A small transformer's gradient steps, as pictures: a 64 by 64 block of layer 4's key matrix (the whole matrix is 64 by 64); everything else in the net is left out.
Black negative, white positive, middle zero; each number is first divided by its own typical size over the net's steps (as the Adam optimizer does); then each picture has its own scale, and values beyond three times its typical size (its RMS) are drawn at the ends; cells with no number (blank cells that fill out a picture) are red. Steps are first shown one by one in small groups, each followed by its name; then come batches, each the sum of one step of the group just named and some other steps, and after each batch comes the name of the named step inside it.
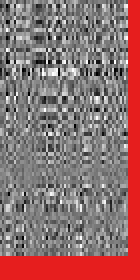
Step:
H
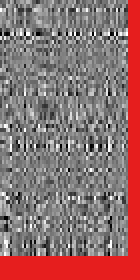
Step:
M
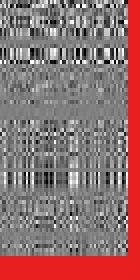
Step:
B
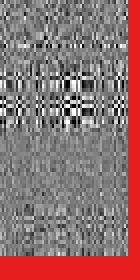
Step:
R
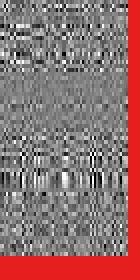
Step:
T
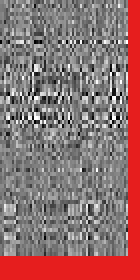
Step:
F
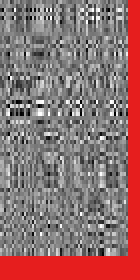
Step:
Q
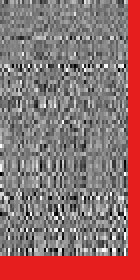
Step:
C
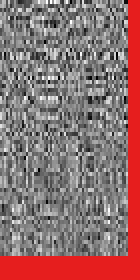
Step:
B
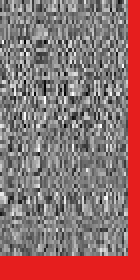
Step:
C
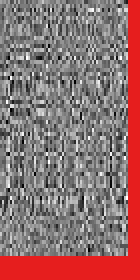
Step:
Q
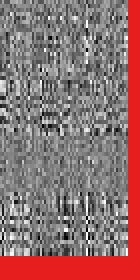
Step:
H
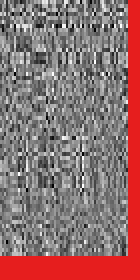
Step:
H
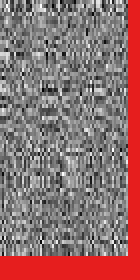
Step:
T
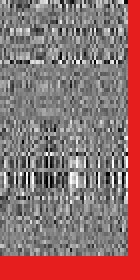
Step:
B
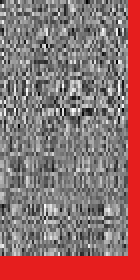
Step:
R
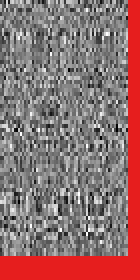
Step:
M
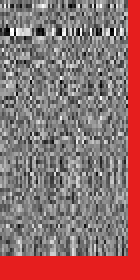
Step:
B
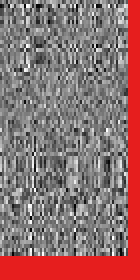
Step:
C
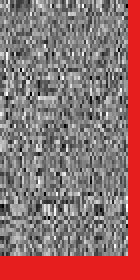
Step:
T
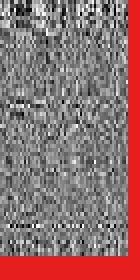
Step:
Q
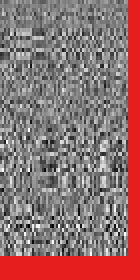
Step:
C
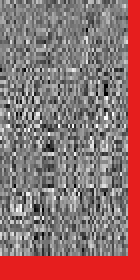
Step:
H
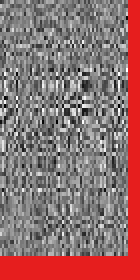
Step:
R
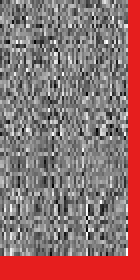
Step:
F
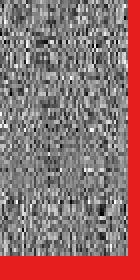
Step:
M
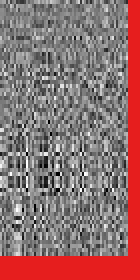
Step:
C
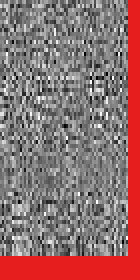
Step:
B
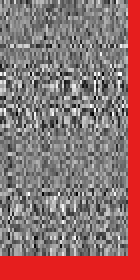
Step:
R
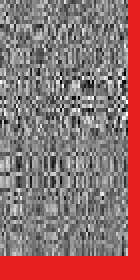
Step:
R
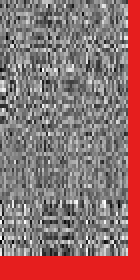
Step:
H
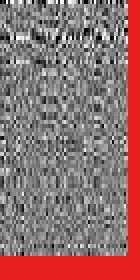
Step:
H
